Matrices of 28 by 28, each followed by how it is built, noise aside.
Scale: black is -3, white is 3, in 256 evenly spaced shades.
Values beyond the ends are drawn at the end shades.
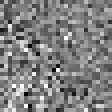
lower triangular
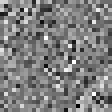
block diagonal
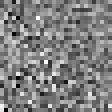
lower triangular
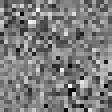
block diagonal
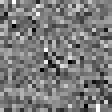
block diagonal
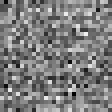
blocks
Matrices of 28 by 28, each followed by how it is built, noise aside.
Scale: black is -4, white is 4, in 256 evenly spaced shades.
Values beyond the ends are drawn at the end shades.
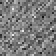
Hankel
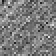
Hankel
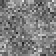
smooth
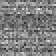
blocks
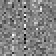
uneven columns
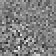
lower triangular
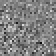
lower triangular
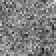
smooth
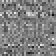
low rank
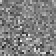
lower triangular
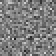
low rank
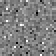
sparse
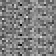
repeating rows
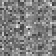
blocks
